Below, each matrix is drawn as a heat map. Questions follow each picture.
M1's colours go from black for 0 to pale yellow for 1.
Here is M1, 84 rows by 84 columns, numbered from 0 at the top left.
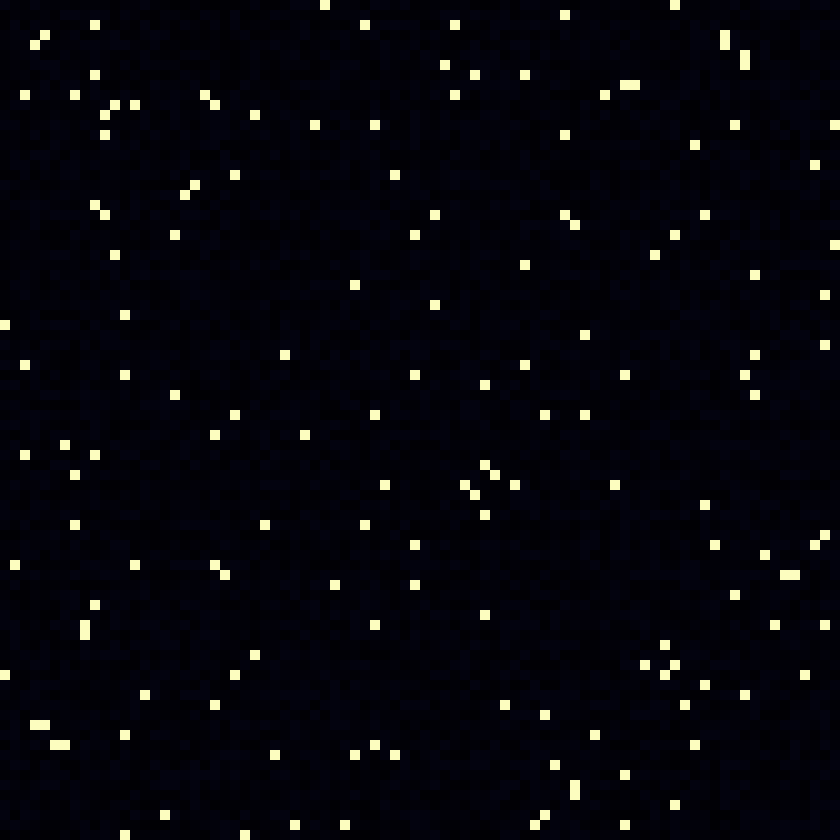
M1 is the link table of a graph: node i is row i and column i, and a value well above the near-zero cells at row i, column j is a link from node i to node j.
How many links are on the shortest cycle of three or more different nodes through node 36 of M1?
5
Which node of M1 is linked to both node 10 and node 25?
node 11
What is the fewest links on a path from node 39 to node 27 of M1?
2
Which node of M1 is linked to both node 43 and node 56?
node 21
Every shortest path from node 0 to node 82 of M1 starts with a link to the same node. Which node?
node 67
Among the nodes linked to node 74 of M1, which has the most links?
node 37
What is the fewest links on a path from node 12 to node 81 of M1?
4
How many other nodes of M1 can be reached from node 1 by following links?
12
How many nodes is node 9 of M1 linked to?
5
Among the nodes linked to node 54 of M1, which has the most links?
node 41
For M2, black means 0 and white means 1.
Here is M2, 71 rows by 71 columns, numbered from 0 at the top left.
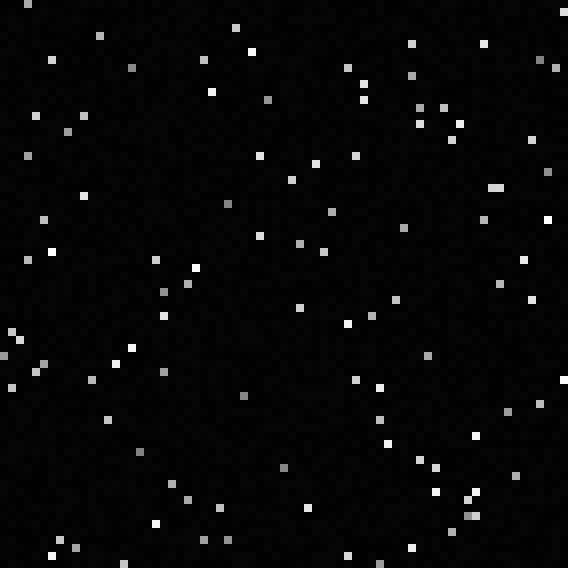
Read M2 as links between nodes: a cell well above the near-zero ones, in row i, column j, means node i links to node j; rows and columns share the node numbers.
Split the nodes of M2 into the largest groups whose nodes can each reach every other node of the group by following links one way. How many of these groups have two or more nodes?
10
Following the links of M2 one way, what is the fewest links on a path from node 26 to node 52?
5
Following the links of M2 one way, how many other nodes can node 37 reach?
5
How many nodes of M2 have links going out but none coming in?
2
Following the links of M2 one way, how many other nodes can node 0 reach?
7
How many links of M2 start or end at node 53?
1
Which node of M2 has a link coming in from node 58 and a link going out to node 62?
node 35
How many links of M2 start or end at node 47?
6
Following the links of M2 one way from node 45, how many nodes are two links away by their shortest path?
4
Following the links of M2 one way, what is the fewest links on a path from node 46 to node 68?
7
